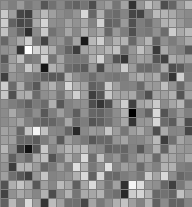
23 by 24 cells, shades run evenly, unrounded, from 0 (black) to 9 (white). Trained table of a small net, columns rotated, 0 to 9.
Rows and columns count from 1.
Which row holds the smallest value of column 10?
15
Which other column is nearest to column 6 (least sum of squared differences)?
11
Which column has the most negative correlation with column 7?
23
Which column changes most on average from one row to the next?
4
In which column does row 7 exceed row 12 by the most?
13
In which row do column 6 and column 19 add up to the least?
8
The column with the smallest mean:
17
